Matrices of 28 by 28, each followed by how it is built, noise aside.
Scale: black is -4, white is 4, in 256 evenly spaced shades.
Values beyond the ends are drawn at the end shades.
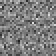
repeating columns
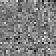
low rank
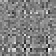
low rank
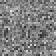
blocks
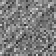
Hankel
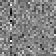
uneven columns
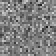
blocks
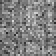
blocks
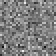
low rank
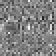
low rank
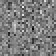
uneven columns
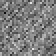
Hankel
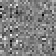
uneven columns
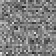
blocks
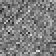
Hankel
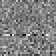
uneven rows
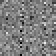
uneven columns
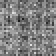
blocks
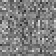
blocks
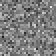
noise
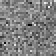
uneven rows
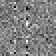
uneven columns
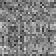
blocks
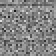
repeating columns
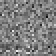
low rank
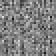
blocks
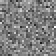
repeating columns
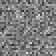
repeating columns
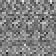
repeating columns
